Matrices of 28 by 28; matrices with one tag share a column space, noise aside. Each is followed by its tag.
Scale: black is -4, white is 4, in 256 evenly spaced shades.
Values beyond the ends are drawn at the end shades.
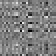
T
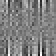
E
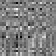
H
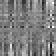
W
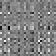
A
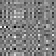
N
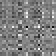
N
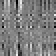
W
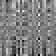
E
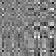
H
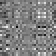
N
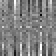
W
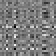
N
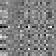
N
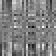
W
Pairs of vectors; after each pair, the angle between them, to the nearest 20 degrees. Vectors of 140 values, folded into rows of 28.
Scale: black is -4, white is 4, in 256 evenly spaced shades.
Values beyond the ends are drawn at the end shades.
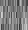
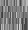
160 degrees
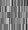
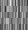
40 degrees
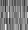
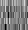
160 degrees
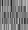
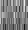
100 degrees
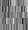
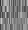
100 degrees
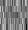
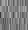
100 degrees
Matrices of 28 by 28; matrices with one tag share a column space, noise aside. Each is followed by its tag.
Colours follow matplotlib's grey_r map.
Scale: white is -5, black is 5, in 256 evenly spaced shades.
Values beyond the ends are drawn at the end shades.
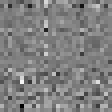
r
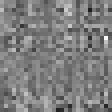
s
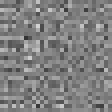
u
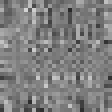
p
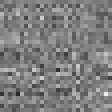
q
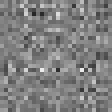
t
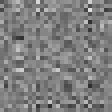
u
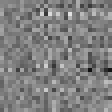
t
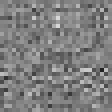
q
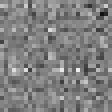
t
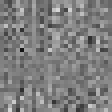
s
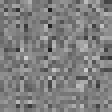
u
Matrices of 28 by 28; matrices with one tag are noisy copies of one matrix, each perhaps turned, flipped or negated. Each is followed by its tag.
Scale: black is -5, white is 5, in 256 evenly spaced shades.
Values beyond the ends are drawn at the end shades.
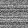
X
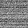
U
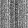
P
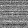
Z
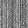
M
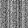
X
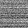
U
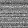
Z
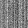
U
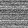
U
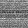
P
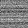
X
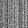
U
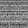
Z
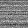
Z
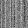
Z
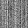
M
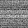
P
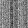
P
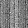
P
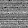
M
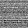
M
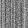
Z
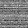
M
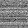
X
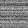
X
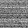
U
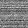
M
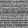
M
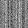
X
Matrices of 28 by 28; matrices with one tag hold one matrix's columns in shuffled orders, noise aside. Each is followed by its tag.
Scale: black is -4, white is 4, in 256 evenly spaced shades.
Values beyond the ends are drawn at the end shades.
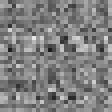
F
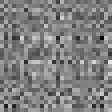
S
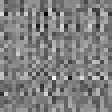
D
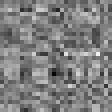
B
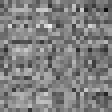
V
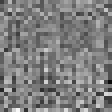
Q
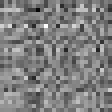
V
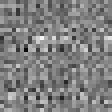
F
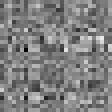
F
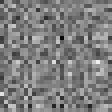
S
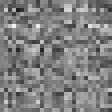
V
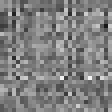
D
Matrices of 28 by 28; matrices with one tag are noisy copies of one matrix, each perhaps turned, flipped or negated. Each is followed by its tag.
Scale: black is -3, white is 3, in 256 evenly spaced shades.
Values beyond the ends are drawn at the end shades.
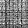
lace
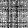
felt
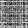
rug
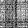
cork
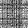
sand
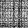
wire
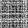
wire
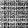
lace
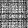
wire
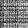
lace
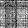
cork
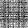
sand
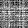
sand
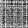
rug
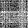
cork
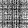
sand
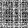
wire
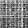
lace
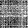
cork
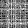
sand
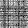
sand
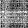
cork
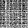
lace
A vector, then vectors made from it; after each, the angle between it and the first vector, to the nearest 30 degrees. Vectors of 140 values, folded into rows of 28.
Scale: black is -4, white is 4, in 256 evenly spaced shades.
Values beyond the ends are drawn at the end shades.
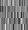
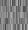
120 degrees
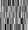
150 degrees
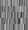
30 degrees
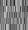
90 degrees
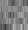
120 degrees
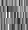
60 degrees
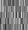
150 degrees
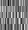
150 degrees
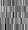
150 degrees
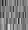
90 degrees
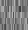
120 degrees
